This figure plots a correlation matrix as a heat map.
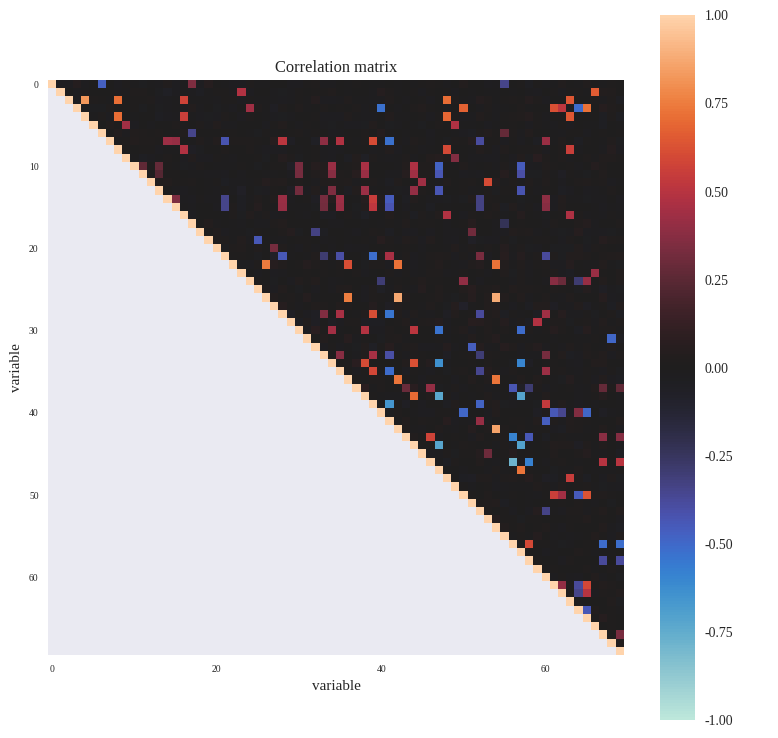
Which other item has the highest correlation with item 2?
4
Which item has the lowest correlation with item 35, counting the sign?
41
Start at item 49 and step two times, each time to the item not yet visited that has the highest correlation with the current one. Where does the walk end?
9
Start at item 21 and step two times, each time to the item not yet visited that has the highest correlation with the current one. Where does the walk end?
52
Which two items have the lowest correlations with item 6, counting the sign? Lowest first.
0, 17
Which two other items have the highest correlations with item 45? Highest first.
12, 53
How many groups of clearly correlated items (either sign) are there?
15
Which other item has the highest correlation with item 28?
39
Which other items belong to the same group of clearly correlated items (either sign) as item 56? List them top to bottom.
37, 43, 46, 58, 67, 69
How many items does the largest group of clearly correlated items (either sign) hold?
11
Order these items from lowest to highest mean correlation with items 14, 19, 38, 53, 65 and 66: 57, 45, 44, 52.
57, 52, 45, 44
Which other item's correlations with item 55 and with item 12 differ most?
53
